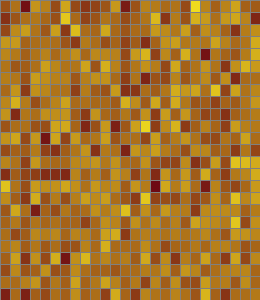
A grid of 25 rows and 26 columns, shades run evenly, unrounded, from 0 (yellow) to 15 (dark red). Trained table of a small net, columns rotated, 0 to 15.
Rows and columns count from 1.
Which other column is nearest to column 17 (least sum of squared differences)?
19
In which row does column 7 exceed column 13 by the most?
22
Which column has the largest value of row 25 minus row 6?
11
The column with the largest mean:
3
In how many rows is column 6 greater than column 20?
10
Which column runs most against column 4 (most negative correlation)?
13
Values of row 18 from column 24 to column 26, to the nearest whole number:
6 9 7
